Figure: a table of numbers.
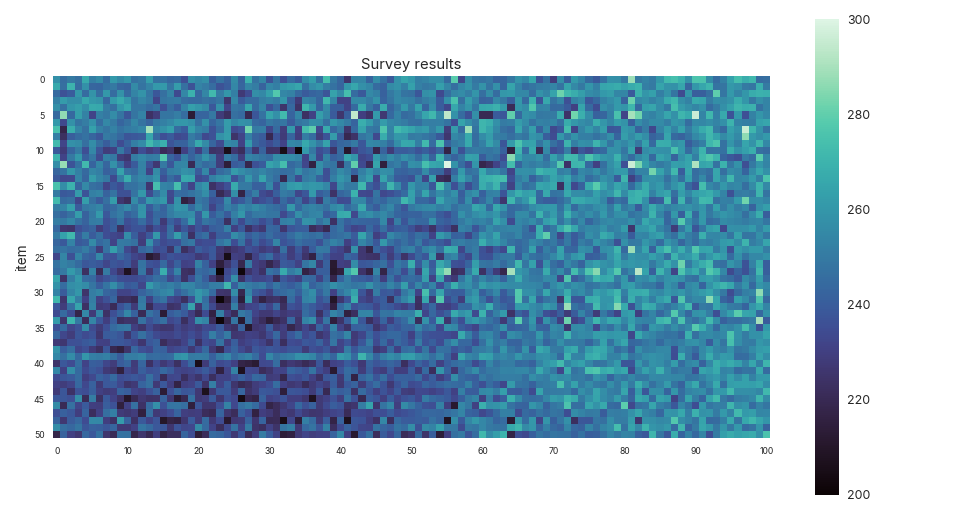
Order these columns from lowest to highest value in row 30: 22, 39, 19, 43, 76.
39, 43, 22, 19, 76
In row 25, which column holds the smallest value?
24
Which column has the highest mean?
99
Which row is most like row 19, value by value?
13
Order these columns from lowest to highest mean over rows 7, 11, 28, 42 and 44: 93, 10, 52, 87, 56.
10, 56, 52, 87, 93
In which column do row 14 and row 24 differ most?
81
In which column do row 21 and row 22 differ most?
2
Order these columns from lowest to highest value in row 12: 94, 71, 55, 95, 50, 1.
95, 50, 94, 71, 1, 55
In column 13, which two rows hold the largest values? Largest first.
7, 9
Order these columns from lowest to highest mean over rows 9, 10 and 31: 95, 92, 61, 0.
61, 95, 0, 92
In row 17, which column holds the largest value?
97
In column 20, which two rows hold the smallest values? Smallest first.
40, 50
